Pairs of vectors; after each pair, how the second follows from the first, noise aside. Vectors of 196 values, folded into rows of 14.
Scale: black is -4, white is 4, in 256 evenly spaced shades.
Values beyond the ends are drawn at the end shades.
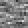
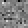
wrapped around, negated, partly zeroed.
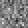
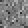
wrapped around, negated, partly zeroed.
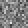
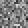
reversed.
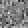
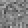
reversed, shrunk.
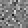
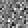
reversed.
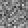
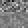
reversed, negated, partly zeroed.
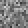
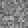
reversed, shrunk.
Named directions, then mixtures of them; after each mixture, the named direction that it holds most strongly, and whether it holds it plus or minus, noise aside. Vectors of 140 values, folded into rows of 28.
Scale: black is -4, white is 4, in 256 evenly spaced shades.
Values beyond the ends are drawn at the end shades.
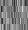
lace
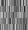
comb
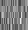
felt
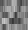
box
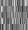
lace, minus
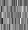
lace, plus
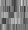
box, minus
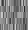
comb, plus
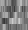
box, minus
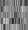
lace, plus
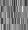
lace, plus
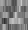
box, minus
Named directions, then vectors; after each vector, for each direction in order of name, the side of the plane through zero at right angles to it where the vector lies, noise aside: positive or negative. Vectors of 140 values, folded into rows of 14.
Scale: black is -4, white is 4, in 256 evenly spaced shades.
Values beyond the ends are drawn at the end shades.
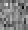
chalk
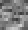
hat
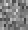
positive, negative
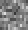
negative, positive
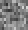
negative, positive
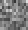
positive, negative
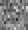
negative, positive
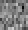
positive, positive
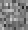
positive, negative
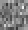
negative, negative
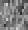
positive, positive
